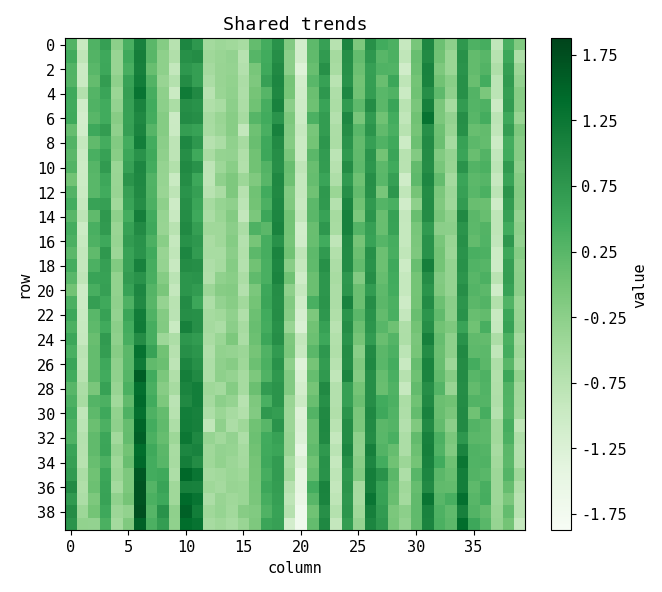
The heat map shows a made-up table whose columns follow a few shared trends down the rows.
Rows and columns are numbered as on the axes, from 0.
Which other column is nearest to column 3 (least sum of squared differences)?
17
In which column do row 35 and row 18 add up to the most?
6
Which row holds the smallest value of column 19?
39
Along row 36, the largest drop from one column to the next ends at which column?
23
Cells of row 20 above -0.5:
33
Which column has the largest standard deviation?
8
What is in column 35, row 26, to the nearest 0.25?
0.5
